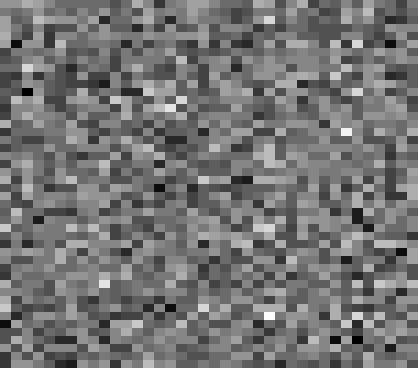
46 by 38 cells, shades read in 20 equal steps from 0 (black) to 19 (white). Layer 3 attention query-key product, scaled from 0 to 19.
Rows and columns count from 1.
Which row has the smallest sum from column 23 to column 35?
4
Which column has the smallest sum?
36
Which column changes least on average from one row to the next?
29
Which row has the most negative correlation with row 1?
31
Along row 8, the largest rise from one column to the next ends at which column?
17
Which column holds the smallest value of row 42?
25
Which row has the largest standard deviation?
6
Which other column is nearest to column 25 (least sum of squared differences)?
28
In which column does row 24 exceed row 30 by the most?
38
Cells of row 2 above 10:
7
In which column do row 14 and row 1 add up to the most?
16
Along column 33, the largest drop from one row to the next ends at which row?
41
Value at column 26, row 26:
9
